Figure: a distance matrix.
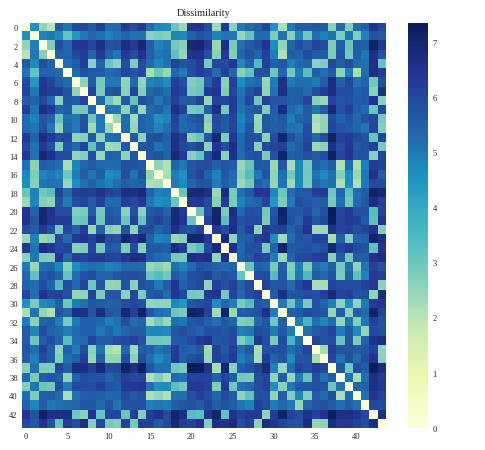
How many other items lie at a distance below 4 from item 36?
9
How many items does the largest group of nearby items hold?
12
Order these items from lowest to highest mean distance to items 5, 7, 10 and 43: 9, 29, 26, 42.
26, 9, 29, 42
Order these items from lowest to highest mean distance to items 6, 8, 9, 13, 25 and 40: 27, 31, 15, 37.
15, 27, 31, 37
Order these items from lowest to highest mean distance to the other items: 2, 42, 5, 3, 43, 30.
30, 5, 3, 2, 43, 42
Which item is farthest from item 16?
42
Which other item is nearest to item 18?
23
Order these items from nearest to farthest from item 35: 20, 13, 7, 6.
13, 6, 20, 7
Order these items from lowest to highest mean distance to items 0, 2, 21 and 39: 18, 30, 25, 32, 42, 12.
25, 18, 30, 32, 12, 42
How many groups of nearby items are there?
5
